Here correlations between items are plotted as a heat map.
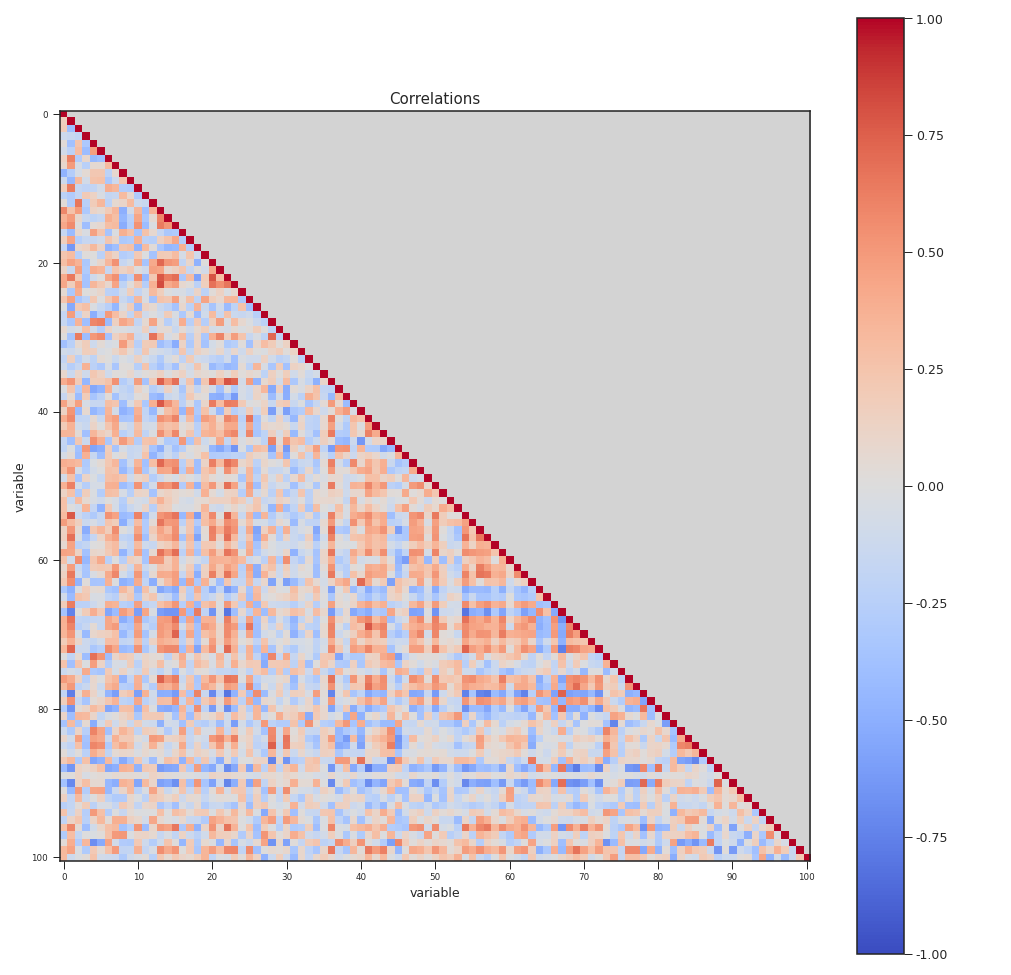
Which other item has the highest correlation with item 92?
60
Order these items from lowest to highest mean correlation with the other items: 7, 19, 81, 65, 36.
65, 81, 19, 7, 36
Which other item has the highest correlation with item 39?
13
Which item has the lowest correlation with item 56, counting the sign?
78
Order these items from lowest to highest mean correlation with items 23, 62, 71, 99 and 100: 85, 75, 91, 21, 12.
75, 91, 12, 85, 21
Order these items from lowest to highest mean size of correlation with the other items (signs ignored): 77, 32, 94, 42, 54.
32, 94, 42, 77, 54
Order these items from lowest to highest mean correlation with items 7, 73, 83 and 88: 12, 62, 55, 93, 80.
55, 93, 62, 12, 80
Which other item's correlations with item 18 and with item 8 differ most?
97
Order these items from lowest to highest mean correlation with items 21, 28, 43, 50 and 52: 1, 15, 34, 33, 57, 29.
34, 33, 29, 1, 57, 15
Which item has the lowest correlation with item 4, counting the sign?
98
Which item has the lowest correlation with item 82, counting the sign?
74
